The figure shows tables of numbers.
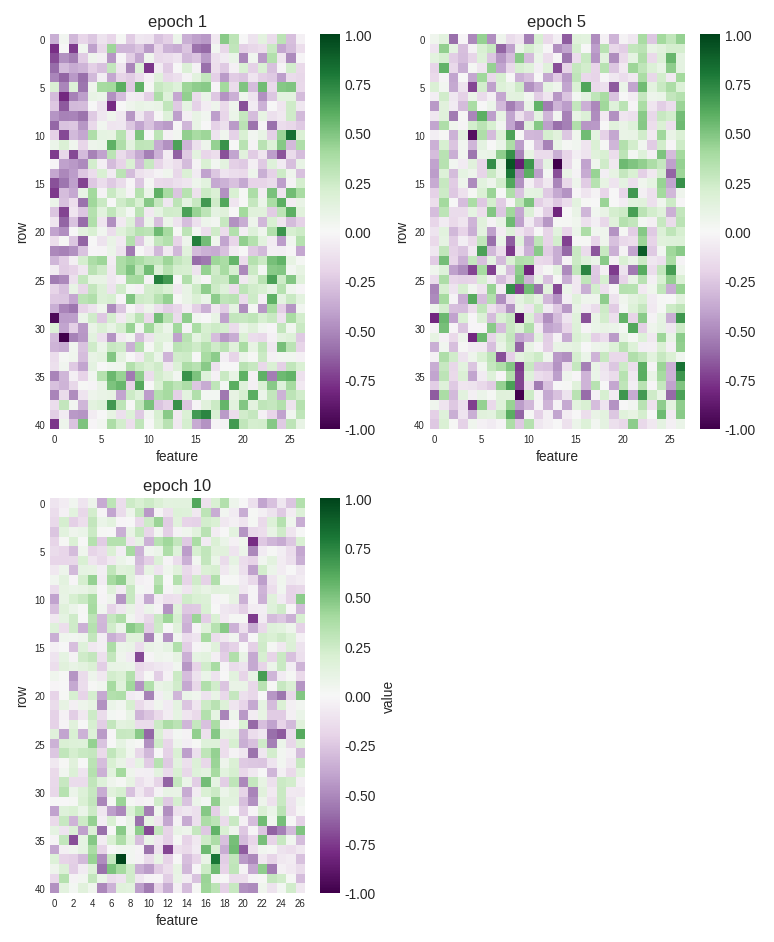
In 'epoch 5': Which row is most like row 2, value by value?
25
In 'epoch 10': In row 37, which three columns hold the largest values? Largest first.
7, 17, 4
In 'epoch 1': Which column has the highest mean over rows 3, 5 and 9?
20
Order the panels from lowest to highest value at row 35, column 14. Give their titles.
epoch 10, epoch 5, epoch 1
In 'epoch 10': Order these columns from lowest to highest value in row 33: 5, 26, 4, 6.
26, 5, 6, 4
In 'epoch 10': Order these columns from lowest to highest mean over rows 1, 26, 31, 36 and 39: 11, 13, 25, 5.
5, 25, 11, 13
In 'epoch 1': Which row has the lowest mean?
12
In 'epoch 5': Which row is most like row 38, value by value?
31
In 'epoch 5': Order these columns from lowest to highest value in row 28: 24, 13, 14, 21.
14, 13, 24, 21
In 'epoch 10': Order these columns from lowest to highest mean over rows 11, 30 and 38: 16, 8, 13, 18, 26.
26, 18, 8, 13, 16
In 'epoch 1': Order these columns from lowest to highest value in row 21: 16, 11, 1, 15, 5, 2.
2, 5, 1, 11, 16, 15
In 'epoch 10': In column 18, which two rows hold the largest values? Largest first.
13, 0
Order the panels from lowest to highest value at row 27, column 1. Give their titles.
epoch 1, epoch 10, epoch 5
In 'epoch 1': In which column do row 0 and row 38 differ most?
6
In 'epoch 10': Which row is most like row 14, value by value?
32
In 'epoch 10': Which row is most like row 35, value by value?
33
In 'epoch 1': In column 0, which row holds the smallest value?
29
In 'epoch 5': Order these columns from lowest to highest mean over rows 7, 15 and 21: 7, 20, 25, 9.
9, 25, 7, 20
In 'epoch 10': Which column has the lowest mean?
21
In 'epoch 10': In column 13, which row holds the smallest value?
20
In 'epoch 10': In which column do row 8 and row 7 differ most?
22
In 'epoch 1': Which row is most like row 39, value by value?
21
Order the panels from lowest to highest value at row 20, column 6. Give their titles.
epoch 5, epoch 1, epoch 10
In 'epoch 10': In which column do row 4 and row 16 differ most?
9
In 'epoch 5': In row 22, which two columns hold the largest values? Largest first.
22, 5
